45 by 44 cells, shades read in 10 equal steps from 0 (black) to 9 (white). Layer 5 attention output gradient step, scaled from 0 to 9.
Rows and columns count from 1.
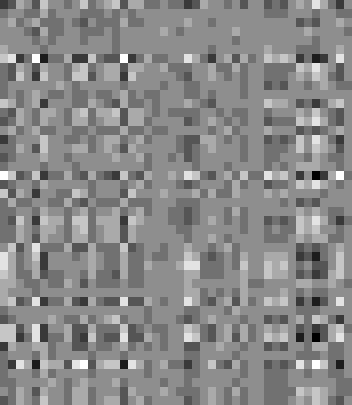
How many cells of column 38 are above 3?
33
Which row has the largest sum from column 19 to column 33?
30
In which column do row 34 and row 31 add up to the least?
40
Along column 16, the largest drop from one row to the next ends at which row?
8
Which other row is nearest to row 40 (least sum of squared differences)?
42
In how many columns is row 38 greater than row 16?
18
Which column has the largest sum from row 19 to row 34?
1
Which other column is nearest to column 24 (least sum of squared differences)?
43
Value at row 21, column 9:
5
